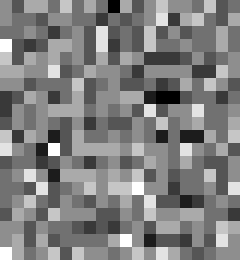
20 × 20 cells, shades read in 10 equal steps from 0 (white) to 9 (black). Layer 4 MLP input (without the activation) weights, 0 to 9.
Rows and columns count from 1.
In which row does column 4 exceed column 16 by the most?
12
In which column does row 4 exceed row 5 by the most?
3
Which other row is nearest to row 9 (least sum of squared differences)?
17
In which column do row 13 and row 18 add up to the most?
8
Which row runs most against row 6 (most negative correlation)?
14
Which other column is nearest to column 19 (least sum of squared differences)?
2
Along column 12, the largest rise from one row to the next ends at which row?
16
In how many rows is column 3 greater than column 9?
8
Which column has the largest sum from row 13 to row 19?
5
